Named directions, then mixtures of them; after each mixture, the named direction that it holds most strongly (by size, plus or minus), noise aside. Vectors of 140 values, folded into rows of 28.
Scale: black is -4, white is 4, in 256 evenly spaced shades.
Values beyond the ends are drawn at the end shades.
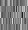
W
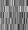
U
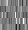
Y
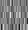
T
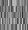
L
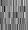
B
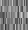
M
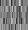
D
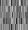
D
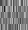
B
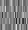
Y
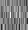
T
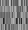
D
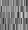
M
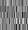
Y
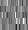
Y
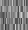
M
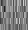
B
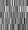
U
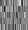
B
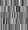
D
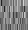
B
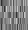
B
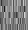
B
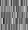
D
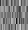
D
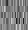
Y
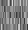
T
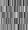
B
